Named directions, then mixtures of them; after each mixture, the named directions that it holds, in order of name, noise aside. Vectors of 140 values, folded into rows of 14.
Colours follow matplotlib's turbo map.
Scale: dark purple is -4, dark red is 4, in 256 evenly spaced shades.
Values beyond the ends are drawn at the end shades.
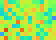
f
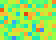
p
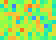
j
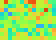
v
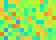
f.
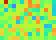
j, v.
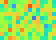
j.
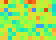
v.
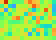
j, v.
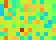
f, j.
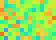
f.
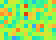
p, v.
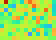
j, v.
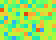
p.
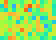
j.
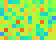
f.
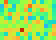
f, j.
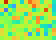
j, v.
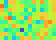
f, j.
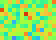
p.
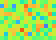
j, p.
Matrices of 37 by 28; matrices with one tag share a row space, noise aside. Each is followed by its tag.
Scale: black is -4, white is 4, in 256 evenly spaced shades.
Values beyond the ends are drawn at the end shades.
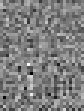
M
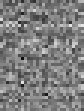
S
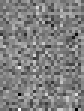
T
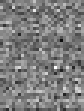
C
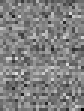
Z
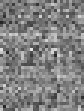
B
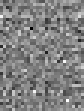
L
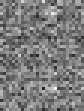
B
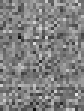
T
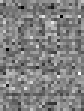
B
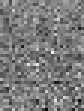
C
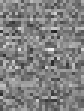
B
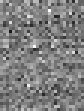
M
